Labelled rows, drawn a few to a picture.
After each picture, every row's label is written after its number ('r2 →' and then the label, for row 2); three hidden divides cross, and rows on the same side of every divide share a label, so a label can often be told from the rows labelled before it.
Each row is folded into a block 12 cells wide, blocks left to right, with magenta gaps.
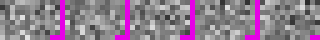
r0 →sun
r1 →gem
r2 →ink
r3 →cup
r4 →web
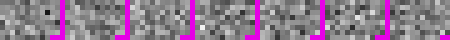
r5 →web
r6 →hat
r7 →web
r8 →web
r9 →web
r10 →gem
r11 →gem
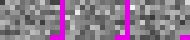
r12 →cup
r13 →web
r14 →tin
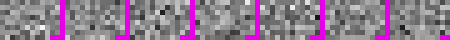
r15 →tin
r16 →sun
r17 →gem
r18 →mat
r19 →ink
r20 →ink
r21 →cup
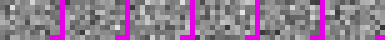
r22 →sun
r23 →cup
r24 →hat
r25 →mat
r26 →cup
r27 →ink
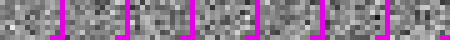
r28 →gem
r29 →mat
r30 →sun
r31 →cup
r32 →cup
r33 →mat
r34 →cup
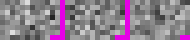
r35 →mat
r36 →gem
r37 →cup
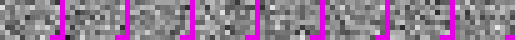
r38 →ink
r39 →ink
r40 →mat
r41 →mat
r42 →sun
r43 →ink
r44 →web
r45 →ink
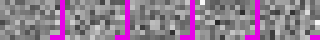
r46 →mat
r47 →cup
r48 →tin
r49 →web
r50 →gem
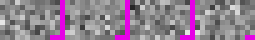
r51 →sun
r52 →tin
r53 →sun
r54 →web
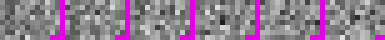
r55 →gem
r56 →gem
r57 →gem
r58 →cup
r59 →web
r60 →cup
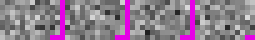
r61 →hat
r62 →hat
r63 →web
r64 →tin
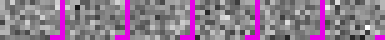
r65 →tin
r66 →tin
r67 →ink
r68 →gem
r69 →tin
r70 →tin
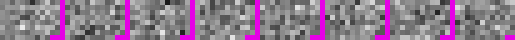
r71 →ink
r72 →mat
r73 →web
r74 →cup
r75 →tin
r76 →ink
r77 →cup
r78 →tin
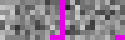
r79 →web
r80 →sun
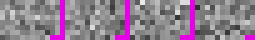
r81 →hat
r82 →web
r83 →mat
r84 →sun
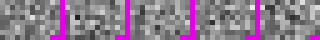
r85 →mat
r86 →tin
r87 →gem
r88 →ink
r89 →ink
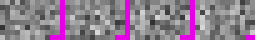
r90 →sun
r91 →web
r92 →hat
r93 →web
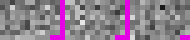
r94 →sun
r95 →hat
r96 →hat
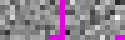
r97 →sun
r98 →cup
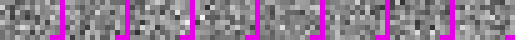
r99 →ink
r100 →web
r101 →gem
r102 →tin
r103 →ink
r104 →hat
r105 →sun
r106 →hat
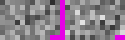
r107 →cup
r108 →hat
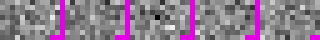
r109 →ink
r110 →mat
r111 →ink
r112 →mat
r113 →web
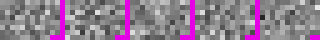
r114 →gem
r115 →web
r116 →mat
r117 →gem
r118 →ink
